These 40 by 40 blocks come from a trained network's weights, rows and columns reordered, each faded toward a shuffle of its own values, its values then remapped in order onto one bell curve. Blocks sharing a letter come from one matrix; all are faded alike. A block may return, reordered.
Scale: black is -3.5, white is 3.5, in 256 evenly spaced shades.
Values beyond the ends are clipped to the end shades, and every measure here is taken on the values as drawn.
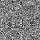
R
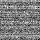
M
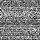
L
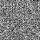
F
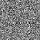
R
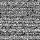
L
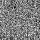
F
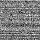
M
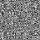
R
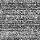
L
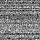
M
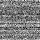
M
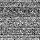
L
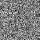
F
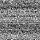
L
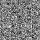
F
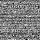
L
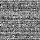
L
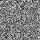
F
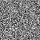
F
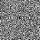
R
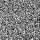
F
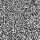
F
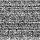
M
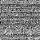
L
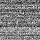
L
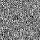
R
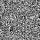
F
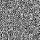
R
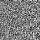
R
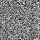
F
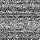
L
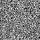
F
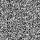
F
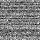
L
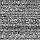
L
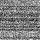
M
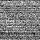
M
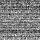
M
